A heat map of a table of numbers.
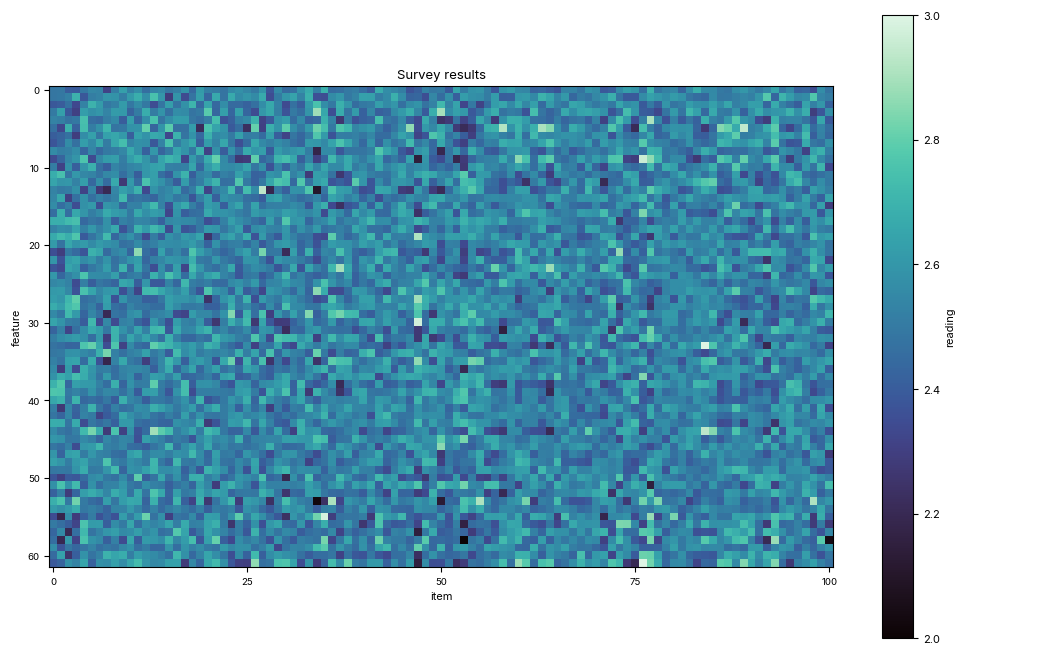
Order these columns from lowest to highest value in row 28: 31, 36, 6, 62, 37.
6, 62, 31, 37, 36
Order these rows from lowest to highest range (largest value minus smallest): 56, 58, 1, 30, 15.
1, 15, 56, 30, 58
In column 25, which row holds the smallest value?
5
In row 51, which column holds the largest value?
53
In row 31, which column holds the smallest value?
58
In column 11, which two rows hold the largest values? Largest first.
21, 50
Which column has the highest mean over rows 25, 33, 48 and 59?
48
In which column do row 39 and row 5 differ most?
64
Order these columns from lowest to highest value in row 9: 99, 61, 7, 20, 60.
99, 7, 20, 61, 60
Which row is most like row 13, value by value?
8
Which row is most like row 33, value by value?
44
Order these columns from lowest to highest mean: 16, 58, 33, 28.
28, 58, 33, 16
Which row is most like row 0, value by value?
42
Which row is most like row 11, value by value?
39
